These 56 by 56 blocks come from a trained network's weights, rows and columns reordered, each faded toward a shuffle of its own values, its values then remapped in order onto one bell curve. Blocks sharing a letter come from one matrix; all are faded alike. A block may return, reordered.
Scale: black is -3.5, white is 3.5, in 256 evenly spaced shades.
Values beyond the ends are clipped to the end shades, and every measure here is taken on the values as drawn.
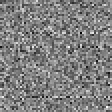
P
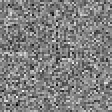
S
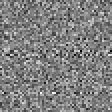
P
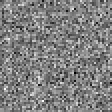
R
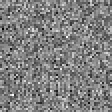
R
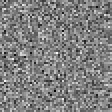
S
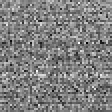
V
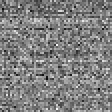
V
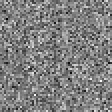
R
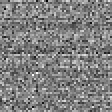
V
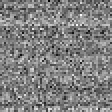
V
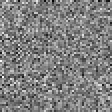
P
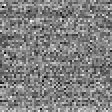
V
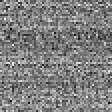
V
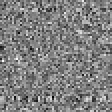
P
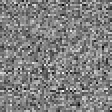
P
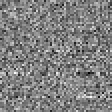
P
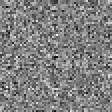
S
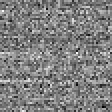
V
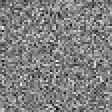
S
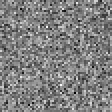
R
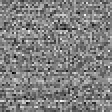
V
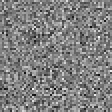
P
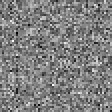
S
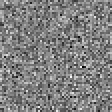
R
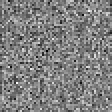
R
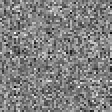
S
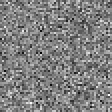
R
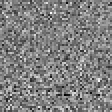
S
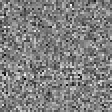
S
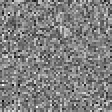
S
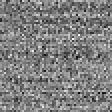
V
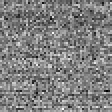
V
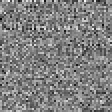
P
